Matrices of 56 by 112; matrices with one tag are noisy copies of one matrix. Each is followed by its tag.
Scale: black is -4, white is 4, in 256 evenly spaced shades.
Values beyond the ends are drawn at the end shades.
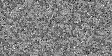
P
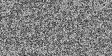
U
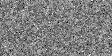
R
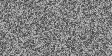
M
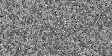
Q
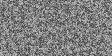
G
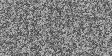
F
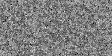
G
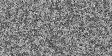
F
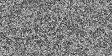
U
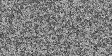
U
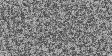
G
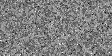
M
